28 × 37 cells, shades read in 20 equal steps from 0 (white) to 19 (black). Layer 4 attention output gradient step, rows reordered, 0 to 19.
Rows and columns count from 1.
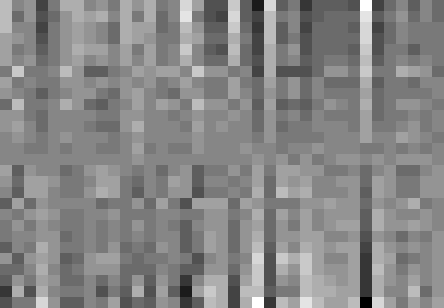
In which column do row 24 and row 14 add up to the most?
31
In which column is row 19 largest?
16
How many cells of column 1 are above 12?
2
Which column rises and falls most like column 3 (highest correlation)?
9
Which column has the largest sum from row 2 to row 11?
22
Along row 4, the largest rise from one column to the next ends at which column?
32
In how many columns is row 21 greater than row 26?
12
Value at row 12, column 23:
8
